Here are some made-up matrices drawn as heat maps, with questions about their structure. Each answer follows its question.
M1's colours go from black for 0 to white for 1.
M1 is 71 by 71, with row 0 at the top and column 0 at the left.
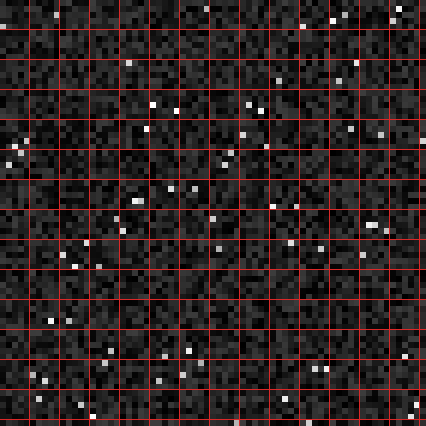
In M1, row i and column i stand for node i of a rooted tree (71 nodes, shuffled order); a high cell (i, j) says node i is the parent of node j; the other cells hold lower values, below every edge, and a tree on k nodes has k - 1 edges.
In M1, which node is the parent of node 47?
66
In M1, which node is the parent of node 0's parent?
23
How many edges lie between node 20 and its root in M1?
5
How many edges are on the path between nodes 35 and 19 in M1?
2
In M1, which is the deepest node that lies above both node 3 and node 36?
17
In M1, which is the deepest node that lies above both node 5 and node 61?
37
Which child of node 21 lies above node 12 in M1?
24
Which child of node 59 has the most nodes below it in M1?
27
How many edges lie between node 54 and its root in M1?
6
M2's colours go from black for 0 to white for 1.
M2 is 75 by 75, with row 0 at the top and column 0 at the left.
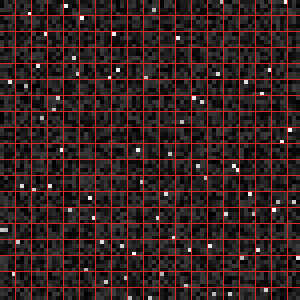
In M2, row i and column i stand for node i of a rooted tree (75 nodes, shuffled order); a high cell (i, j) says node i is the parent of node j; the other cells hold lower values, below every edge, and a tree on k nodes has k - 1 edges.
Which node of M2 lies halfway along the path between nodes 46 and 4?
73
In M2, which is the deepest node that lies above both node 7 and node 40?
68
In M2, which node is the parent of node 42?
38
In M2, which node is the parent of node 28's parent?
47
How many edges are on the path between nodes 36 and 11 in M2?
9
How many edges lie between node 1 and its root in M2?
9
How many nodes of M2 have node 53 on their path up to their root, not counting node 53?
3
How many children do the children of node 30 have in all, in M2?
1
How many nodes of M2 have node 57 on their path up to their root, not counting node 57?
11
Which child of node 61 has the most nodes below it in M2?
52
